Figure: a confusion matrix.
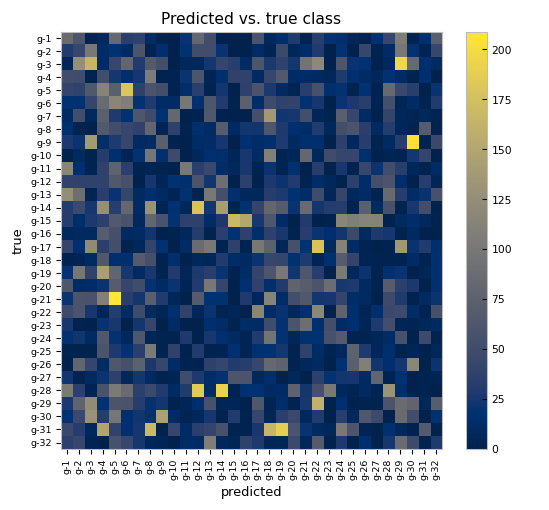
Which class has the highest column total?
g-5
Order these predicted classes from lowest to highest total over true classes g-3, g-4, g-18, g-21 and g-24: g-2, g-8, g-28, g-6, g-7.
g-28, g-6, g-7, g-2, g-8
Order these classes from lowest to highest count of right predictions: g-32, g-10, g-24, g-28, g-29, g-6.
g-32, g-10, g-24, g-29, g-6, g-28
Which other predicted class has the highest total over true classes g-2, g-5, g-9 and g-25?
g-3
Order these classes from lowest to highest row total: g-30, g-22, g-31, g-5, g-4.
g-4, g-22, g-30, g-5, g-31
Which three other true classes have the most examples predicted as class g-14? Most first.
g-28, g-12, g-8
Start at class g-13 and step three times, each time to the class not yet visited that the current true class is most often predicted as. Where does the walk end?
g-22
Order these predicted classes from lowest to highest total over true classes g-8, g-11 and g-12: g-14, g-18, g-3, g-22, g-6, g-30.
g-30, g-3, g-22, g-18, g-6, g-14
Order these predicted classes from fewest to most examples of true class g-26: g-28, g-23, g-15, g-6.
g-23, g-28, g-15, g-6
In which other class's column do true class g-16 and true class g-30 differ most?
g-9
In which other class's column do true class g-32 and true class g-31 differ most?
g-19
